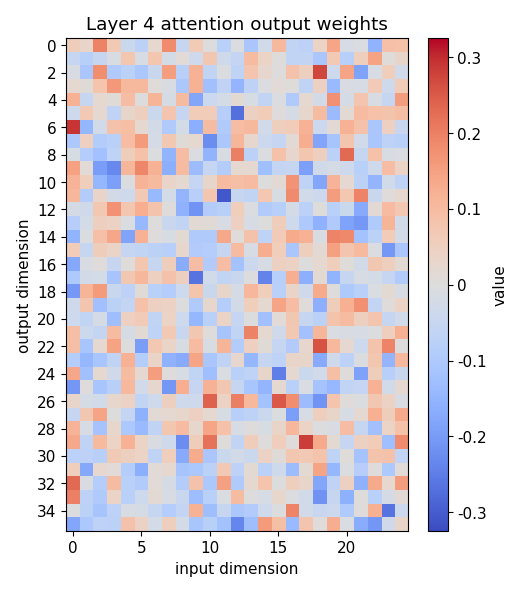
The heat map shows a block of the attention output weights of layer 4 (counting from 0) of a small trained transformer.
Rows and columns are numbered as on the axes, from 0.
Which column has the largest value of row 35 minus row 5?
19
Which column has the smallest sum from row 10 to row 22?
9
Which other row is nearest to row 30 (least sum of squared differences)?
16
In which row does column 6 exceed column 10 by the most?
24
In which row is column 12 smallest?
5
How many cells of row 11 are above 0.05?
8
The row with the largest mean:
29
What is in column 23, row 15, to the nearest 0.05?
-0.2
